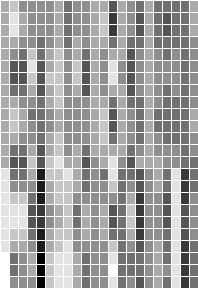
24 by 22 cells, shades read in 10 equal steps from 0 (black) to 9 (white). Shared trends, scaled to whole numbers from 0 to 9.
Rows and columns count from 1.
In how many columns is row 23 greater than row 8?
11
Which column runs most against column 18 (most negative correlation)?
22
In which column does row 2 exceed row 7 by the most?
2
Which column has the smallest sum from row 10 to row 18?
5
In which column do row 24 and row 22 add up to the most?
1
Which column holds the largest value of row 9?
7
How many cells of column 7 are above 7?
4
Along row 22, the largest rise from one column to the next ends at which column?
6
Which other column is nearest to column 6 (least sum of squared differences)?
9
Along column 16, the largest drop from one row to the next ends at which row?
15
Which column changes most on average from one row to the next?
13
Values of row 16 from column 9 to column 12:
6 4 5 5
